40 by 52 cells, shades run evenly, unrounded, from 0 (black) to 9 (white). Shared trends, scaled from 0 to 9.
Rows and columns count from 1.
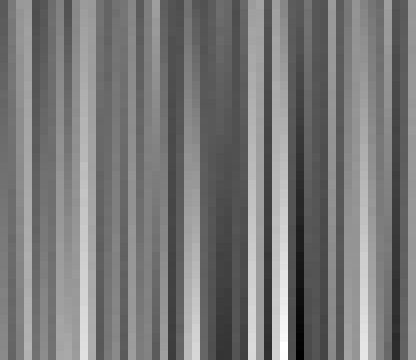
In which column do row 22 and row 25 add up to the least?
38
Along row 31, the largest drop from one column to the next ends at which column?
37
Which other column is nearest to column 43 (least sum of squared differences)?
27
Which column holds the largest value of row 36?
36
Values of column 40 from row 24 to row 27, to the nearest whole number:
3 3 3 3
